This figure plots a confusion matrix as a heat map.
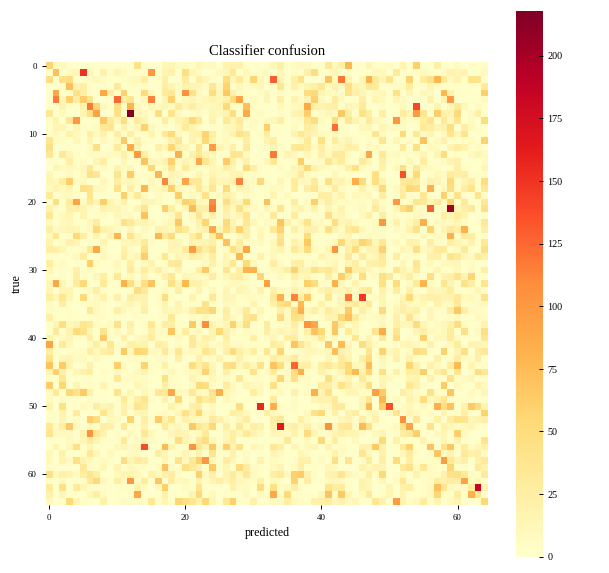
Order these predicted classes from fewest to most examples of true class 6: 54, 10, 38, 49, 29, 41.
49, 41, 10, 29, 38, 54
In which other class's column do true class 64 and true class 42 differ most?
51
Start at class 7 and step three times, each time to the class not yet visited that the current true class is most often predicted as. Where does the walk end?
61
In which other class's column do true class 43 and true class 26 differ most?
38
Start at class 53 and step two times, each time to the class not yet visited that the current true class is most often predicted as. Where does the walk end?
46
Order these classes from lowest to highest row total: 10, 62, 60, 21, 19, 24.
19, 10, 62, 60, 24, 21
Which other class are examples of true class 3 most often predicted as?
26
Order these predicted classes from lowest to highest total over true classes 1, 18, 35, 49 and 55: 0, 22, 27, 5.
0, 27, 22, 5
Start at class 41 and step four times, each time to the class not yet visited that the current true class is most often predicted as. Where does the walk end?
37
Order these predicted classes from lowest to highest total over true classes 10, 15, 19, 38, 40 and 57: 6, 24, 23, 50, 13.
50, 13, 24, 6, 23
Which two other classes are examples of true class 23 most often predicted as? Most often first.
49, 55
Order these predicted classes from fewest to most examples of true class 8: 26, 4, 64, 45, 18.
18, 45, 26, 64, 4
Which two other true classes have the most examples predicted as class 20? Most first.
4, 17
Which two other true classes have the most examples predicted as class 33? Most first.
2, 13
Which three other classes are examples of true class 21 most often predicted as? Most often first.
59, 56, 24
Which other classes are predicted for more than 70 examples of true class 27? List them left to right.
7, 21, 29, 42
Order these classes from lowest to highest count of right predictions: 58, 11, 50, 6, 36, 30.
36, 11, 30, 58, 6, 50
